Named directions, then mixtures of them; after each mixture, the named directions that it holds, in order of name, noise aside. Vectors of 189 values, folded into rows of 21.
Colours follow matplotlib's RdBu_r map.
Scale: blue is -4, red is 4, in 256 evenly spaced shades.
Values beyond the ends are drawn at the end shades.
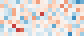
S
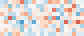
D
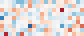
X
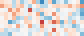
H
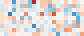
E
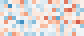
D.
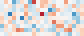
E, S.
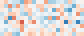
D.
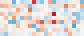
E, H.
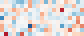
X.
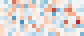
D, E.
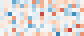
E, X.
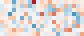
E.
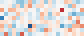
X.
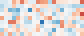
H, X.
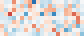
E.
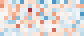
D, H.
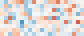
D.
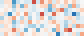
E, X.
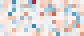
E.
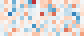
E.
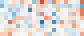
H.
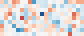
E, S.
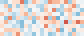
D.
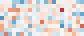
H, X.
